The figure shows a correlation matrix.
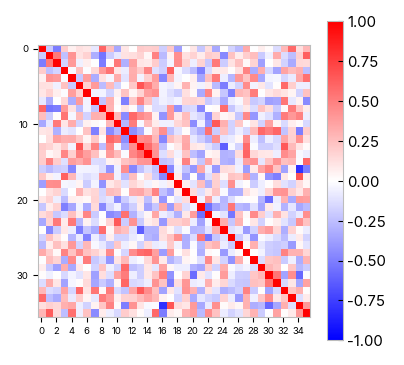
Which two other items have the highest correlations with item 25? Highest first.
21, 18
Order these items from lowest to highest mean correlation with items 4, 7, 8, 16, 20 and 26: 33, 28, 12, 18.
18, 33, 12, 28
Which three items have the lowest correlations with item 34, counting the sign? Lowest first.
16, 30, 11
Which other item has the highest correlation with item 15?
35
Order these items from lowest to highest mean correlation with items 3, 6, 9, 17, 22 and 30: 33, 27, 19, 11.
19, 11, 33, 27
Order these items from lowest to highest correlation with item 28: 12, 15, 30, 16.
12, 16, 30, 15
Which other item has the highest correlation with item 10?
23
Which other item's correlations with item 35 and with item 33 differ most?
1
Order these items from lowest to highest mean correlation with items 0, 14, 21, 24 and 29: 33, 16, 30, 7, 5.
7, 5, 16, 30, 33
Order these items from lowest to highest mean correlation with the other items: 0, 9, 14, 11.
11, 0, 9, 14
